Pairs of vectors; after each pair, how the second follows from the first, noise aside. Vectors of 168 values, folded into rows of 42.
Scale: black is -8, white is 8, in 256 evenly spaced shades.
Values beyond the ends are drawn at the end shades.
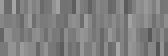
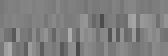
wrapped around, partly zeroed.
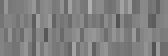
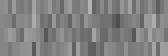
sign-scrambled.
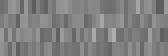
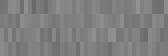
shrunk.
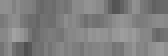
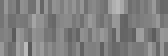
sign-scrambled.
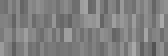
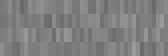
shrunk.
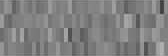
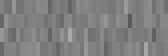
negated, partly zeroed.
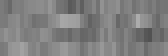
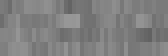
shrunk.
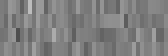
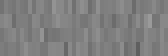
reversed, negated, shrunk.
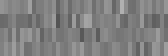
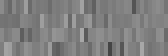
wrapped around, partly zeroed.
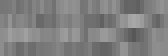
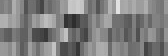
wrapped around, scaled up.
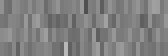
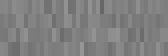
reversed, negated, shrunk.
